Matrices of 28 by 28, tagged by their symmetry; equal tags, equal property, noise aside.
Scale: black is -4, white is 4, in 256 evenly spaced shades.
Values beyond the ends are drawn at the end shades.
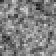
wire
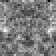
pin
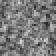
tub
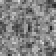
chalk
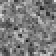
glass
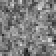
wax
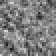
glass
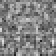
pin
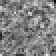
glass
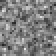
wax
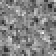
glass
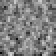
pin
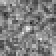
glass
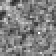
wire
